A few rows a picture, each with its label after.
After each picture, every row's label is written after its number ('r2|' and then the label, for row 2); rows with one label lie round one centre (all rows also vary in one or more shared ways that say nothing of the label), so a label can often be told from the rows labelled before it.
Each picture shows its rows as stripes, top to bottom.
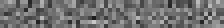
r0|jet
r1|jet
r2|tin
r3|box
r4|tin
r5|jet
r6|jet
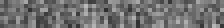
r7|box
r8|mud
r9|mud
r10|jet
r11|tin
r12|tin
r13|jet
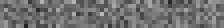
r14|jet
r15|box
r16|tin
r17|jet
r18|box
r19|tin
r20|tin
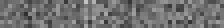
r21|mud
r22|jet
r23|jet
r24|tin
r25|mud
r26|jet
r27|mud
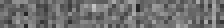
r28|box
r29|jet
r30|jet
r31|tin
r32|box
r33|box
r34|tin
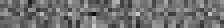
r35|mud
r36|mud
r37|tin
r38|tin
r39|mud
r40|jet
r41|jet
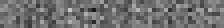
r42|jet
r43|tin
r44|tin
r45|mud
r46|jet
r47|tin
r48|mud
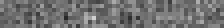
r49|box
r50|jet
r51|box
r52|mud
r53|mud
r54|mud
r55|jet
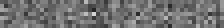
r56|mud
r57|box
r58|tin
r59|mud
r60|tin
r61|box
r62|box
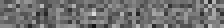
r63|box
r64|jet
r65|box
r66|jet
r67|tin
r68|jet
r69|tin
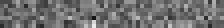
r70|box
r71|tin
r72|jet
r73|box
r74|tin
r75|mud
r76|mud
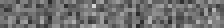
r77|jet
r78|mud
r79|box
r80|jet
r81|jet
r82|jet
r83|jet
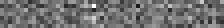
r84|mud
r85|mud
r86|box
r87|jet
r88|mud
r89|box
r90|jet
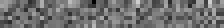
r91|tin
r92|tin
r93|tin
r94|box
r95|jet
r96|box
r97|mud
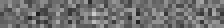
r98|mud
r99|jet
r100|box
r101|jet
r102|mud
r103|jet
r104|jet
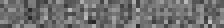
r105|tin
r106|mud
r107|mud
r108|mud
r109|mud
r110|tin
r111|box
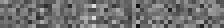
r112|tin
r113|jet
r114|jet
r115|jet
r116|mud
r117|mud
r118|jet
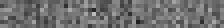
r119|mud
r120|mud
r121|tin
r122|mud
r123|tin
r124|jet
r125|tin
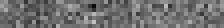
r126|tin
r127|tin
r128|tin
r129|jet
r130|mud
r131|mud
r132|tin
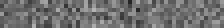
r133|mud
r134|mud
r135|jet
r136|box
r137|mud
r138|jet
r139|jet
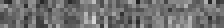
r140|box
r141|tin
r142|jet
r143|mud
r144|mud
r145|mud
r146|tin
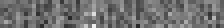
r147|jet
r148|jet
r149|jet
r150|mud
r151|box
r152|tin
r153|mud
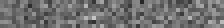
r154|jet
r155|mud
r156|tin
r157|jet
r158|mud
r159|tin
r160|jet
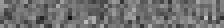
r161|box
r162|tin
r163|box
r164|box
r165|box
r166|mud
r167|jet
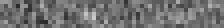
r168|tin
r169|jet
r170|mud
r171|mud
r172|mud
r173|tin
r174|jet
